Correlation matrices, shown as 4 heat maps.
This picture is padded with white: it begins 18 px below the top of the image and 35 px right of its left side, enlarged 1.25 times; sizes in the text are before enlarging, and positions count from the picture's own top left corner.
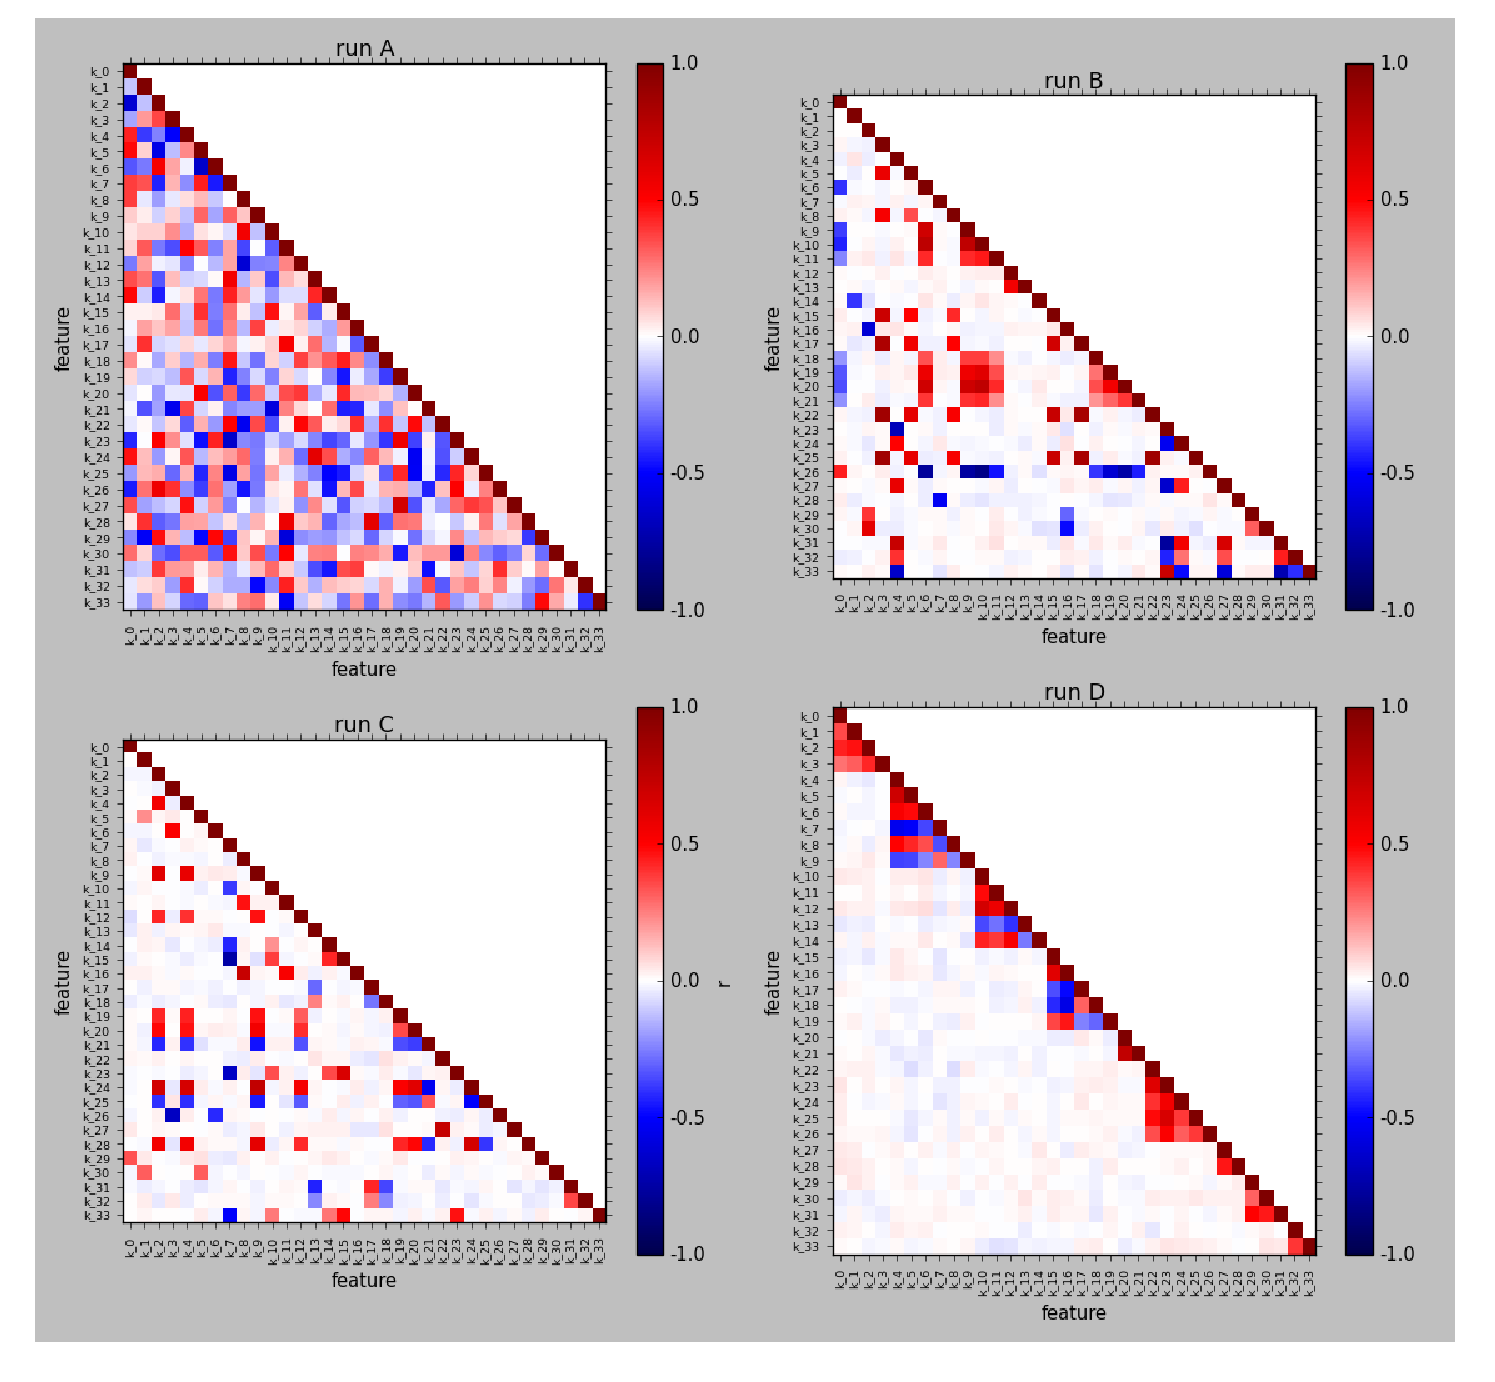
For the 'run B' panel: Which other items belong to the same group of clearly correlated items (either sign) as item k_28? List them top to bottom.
k_7
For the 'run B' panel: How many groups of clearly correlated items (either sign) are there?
7
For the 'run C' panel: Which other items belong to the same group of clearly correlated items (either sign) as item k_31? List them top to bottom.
k_13, k_17, k_18, k_32
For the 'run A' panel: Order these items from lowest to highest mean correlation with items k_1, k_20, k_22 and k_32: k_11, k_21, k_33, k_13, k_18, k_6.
k_6, k_33, k_21, k_13, k_18, k_11
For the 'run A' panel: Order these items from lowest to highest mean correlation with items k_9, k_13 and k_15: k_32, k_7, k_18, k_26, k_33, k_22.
k_32, k_26, k_33, k_18, k_22, k_7
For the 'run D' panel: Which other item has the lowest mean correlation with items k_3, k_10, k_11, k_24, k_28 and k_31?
k_13
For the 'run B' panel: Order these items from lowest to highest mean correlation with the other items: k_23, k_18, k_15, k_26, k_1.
k_26, k_23, k_1, k_18, k_15
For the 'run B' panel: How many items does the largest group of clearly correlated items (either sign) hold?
10
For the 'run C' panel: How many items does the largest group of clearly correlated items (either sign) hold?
10
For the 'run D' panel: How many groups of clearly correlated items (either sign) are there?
9
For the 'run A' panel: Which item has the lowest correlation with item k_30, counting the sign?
k_23
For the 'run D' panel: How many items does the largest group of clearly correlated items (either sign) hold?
6
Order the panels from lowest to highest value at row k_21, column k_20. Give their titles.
run C, run A, run B, run D
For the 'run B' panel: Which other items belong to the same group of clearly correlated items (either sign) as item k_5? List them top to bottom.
k_3, k_8, k_15, k_17, k_22, k_25
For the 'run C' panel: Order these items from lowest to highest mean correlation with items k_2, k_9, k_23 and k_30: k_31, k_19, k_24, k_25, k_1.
k_25, k_31, k_1, k_19, k_24
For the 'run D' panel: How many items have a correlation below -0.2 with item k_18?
3
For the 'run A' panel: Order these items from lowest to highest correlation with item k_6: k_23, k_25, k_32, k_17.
k_32, k_17, k_25, k_23
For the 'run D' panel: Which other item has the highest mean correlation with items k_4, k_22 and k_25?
k_23
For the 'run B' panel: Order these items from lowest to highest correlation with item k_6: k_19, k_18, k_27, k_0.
k_0, k_27, k_18, k_19
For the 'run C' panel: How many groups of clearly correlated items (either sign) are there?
8
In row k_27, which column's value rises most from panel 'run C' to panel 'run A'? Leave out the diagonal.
k_19
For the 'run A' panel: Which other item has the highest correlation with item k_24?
k_13
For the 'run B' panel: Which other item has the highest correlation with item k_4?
k_31
